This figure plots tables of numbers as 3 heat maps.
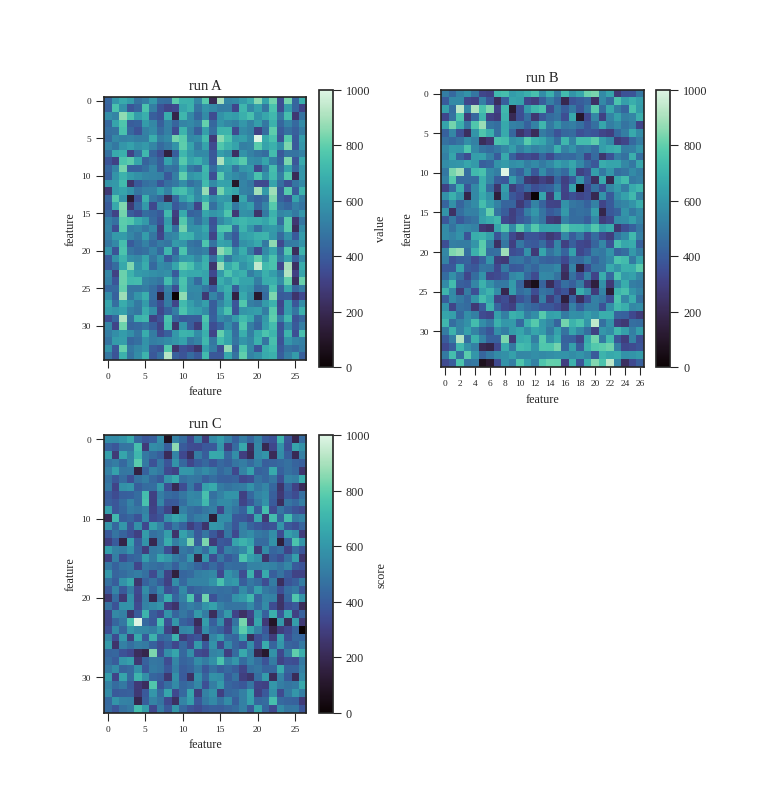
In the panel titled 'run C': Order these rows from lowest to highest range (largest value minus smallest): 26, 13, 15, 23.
26, 15, 13, 23
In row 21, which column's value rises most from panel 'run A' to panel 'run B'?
23
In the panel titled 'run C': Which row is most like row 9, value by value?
17
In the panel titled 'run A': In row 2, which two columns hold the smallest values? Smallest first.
9, 25
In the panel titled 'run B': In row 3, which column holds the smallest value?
18
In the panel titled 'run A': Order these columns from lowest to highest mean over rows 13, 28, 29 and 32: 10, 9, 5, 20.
9, 20, 10, 5
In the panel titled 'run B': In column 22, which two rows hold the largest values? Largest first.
34, 32
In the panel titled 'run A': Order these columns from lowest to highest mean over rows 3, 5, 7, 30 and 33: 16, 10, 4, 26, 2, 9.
9, 4, 26, 10, 16, 2
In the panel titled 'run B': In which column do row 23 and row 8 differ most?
21
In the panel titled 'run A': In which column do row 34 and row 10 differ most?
8
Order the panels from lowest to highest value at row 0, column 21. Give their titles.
run C, run B, run A
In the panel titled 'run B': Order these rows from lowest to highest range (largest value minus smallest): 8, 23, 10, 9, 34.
9, 8, 23, 10, 34
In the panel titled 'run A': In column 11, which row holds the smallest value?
33
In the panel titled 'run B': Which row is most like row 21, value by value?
27
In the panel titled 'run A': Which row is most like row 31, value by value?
18
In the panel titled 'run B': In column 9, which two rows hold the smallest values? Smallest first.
2, 3
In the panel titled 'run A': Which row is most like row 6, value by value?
10
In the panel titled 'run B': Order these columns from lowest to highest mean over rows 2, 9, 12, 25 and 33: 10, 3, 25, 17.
10, 17, 3, 25
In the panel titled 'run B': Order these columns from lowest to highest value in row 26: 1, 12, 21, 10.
12, 10, 21, 1
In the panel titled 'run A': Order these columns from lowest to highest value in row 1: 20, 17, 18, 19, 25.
17, 25, 19, 20, 18
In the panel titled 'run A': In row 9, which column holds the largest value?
2
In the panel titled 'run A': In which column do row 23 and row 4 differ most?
24
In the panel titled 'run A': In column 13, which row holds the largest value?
12
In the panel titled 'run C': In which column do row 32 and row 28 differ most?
15
